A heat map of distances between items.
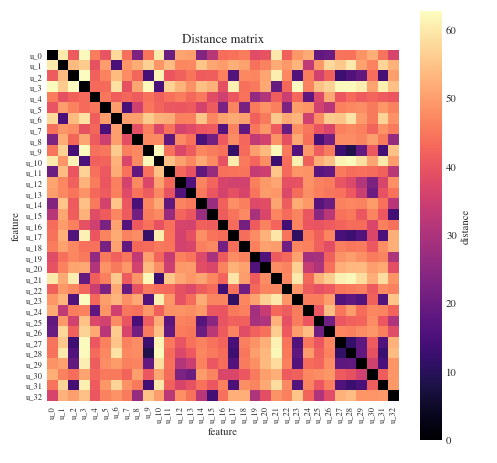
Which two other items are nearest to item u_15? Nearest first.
u_32, u_8
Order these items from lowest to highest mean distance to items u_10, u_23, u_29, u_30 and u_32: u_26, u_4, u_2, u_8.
u_2, u_4, u_8, u_26
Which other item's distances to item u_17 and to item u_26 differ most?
u_23
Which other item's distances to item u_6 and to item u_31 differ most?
u_28
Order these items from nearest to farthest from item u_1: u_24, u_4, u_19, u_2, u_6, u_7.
u_6, u_24, u_4, u_19, u_7, u_2
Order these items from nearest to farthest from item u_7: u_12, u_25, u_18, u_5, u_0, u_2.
u_5, u_18, u_12, u_25, u_0, u_2
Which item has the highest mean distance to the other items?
u_3
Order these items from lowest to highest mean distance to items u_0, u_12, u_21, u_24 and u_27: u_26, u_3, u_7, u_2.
u_2, u_7, u_26, u_3
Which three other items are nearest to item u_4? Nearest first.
u_24, u_19, u_20
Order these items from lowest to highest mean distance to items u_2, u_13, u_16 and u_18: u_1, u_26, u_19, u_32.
u_26, u_19, u_32, u_1
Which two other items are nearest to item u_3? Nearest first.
u_10, u_21
